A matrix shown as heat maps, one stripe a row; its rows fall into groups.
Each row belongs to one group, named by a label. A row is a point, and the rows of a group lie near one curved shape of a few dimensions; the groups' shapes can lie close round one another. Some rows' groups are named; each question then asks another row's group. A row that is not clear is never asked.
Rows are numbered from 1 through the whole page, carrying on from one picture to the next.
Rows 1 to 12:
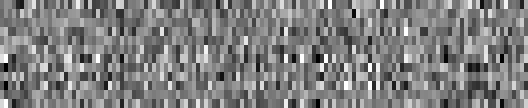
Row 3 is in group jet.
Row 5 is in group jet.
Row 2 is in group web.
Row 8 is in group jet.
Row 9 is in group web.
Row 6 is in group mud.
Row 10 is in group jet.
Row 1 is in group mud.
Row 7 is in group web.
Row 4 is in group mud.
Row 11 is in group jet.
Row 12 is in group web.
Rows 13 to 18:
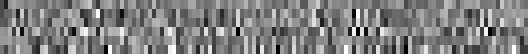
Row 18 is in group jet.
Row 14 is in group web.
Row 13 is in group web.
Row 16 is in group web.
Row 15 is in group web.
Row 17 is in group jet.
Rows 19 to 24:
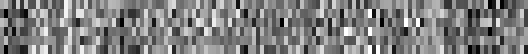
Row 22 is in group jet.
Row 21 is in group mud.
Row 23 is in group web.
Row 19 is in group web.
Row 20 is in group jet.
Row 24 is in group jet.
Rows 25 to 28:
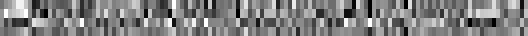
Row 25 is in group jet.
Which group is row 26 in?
jet
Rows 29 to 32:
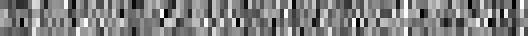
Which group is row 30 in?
mud
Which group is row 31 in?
web
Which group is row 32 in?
jet
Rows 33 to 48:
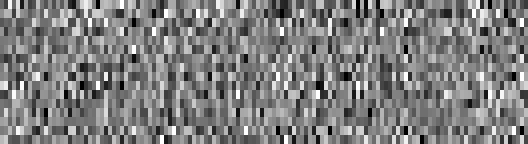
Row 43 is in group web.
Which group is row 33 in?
web
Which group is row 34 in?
mud
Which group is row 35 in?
jet
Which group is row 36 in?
mud
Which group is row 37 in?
mud
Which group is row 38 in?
jet
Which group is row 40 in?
web
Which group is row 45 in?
jet
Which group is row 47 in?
jet
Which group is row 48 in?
mud
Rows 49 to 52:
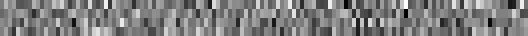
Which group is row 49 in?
jet
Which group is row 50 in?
jet
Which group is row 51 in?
web
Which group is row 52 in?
mud
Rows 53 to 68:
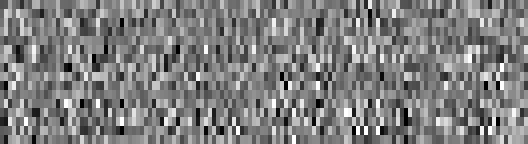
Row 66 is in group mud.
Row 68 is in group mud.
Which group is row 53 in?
web
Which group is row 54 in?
jet
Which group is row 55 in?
web
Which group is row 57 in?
jet
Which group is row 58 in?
mud
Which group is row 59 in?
mud
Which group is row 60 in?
web
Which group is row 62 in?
web
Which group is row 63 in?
mud
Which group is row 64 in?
web
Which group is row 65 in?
jet
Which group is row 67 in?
web
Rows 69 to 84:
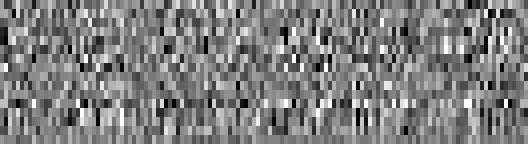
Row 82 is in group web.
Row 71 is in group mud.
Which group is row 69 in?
mud
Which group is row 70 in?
web
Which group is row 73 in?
web
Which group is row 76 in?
web
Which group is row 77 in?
jet
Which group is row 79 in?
jet
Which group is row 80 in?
mud
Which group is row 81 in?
web
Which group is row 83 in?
mud
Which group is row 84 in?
mud
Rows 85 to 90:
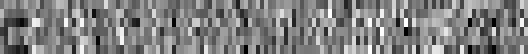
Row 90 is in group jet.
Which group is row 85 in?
jet
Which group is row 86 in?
mud
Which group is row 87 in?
jet
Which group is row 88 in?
mud
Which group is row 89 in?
web
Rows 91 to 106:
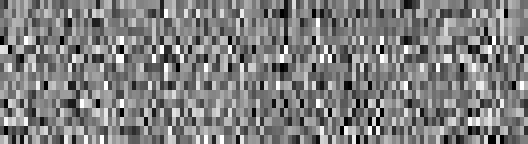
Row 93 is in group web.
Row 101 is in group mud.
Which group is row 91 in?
mud
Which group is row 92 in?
mud
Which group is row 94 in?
web
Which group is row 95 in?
mud
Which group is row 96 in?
mud
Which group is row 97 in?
mud
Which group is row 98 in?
mud
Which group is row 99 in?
mud
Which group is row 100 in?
jet
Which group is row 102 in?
web
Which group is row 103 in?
mud
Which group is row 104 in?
jet
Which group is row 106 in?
web
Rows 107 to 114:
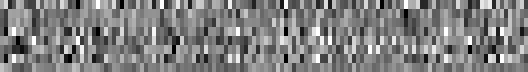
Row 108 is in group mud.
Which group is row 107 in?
mud
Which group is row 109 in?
mud
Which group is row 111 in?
mud
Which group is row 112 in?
jet
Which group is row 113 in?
web
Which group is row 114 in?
mud
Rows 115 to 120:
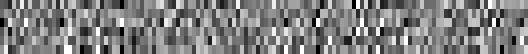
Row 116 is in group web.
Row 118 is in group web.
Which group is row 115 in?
web
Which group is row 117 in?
mud
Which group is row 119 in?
jet
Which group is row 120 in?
web
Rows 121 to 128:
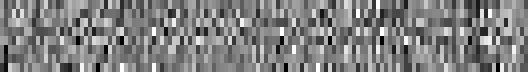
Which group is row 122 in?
web
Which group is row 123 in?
mud
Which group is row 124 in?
mud
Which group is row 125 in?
mud
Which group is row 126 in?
jet
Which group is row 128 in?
web
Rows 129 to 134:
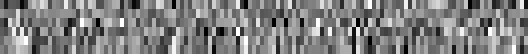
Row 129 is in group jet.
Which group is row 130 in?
mud
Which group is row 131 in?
web
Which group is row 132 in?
web
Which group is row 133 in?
jet
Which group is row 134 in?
jet
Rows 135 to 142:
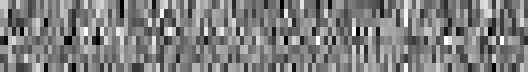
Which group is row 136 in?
mud
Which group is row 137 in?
jet
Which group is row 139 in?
web
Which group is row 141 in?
mud
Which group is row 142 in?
jet
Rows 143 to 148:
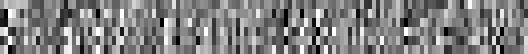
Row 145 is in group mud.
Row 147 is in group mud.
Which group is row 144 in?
web
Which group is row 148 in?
web
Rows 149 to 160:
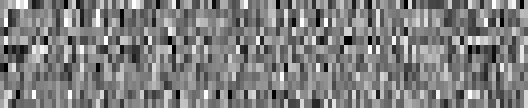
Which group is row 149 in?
jet
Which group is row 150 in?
web
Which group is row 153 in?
jet
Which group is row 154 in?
jet
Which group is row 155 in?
jet
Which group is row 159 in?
mud
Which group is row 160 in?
web
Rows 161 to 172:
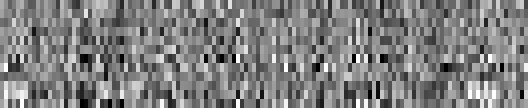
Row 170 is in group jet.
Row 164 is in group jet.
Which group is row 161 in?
mud
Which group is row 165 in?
web
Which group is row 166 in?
jet
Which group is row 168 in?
web
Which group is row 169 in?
jet
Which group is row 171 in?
jet
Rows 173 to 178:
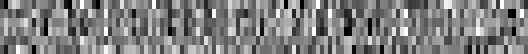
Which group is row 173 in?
web
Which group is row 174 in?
jet
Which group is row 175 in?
jet
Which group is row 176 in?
jet
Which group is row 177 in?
jet
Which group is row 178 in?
mud
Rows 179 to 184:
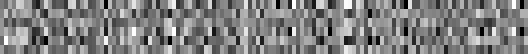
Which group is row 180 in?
jet
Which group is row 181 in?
jet
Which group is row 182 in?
jet
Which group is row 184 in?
jet
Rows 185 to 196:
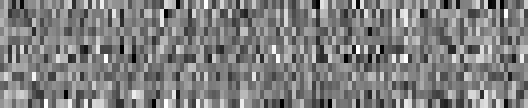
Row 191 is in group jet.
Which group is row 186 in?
mud
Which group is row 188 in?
jet
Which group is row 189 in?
mud
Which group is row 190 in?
web
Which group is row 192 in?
mud
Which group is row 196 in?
mud
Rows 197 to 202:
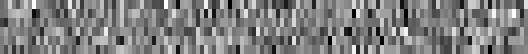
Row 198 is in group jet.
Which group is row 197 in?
mud
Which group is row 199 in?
mud
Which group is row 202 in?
web
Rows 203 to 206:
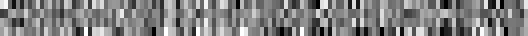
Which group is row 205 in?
web
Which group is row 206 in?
mud
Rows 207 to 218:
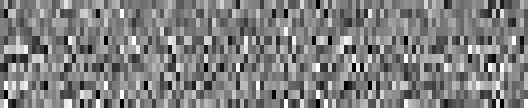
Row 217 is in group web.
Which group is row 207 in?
web
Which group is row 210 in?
mud
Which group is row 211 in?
jet
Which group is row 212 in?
jet
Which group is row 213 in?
jet
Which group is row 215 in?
mud
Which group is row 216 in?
jet
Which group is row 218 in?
web
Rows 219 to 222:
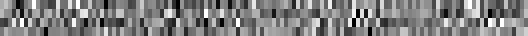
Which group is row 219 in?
mud
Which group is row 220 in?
web
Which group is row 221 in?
web
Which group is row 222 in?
jet
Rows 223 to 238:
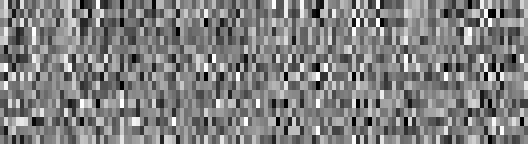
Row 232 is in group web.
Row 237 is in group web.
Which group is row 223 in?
web
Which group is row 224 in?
web
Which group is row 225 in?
web
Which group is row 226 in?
mud
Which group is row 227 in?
mud
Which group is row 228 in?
jet
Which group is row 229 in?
jet
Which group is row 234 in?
web
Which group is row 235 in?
jet
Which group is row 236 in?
jet
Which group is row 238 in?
web
